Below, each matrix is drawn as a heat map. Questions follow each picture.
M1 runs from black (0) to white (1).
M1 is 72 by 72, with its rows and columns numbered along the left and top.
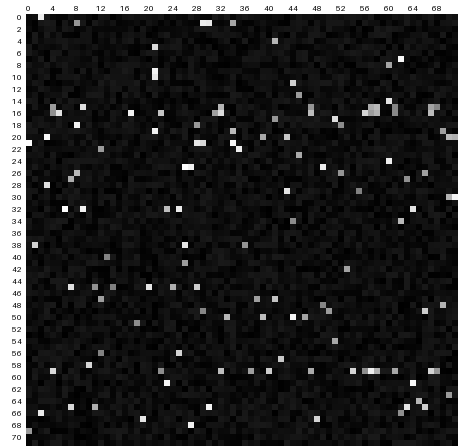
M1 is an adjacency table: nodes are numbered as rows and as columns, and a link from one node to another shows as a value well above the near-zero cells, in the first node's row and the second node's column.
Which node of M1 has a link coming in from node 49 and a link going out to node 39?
node 50
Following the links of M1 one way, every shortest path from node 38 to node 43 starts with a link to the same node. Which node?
node 1
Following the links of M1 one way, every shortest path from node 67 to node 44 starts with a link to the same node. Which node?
node 19
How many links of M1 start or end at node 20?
6
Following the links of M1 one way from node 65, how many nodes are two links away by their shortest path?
5
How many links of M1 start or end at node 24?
2
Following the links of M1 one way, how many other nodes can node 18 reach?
5
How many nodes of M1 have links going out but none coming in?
3
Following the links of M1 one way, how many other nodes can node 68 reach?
5
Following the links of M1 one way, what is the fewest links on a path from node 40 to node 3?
4
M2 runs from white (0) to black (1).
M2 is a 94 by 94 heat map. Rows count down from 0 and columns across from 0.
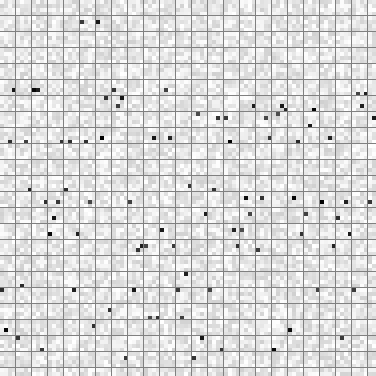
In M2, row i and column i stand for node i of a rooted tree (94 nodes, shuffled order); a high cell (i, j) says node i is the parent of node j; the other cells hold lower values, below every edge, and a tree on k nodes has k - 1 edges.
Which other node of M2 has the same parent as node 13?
84
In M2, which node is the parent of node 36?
61
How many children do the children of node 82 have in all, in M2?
7
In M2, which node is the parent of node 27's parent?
31
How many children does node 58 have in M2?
4
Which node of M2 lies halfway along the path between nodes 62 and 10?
46
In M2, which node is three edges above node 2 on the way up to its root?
49
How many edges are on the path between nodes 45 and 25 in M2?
5
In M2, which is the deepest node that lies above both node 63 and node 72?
26
